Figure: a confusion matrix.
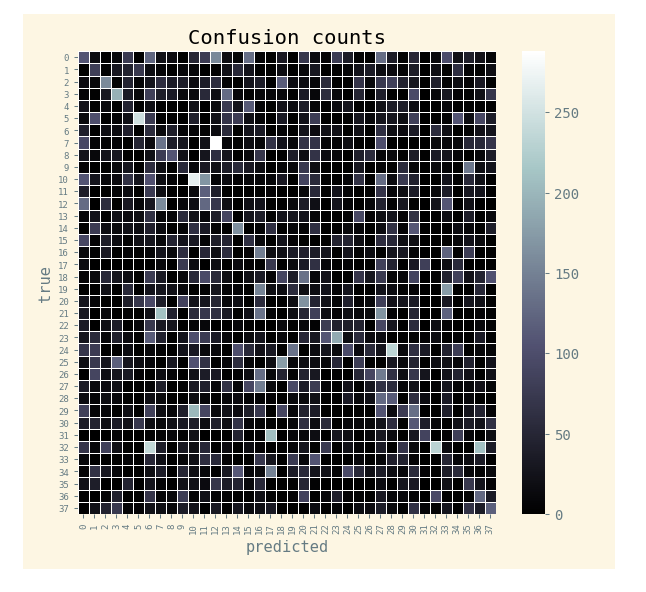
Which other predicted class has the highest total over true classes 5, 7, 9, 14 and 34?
12
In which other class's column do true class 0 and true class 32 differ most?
36
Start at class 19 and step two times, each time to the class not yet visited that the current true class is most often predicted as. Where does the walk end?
21
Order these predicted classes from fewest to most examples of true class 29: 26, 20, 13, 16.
26, 13, 20, 16
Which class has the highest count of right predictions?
10
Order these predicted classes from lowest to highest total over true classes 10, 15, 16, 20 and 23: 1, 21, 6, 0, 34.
34, 1, 21, 0, 6
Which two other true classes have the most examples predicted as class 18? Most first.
25, 2
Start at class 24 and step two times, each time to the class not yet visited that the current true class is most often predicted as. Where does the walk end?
27
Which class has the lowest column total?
31
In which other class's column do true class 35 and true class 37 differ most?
3
